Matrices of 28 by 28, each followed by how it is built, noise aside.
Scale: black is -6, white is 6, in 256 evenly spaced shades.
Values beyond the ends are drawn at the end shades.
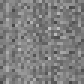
repeating rows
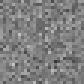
blocks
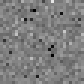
sparse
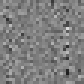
uneven columns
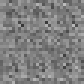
repeating columns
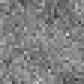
smooth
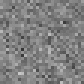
Toeplitz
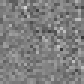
upper triangular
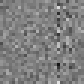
uneven columns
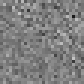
upper triangular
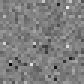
sparse
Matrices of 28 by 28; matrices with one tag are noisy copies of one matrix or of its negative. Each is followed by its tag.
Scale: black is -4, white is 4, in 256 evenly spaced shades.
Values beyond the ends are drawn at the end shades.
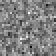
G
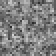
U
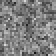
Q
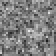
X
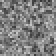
X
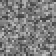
G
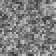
G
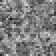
U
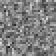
G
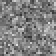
Q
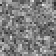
Q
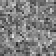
U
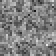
U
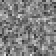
G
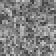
Q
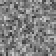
G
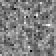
X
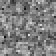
U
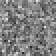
G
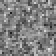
X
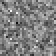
X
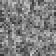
U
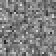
G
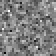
G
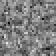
U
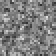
G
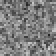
U
